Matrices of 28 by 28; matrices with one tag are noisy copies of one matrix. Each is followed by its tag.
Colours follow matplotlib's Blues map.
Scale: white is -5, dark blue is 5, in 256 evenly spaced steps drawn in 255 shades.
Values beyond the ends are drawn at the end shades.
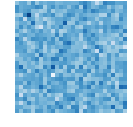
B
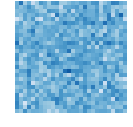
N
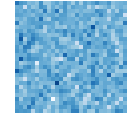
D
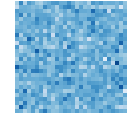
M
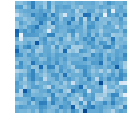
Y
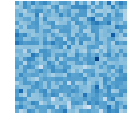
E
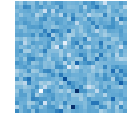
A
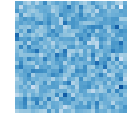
M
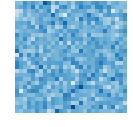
Y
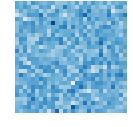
Y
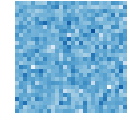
M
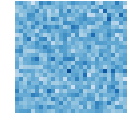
N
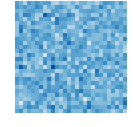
B
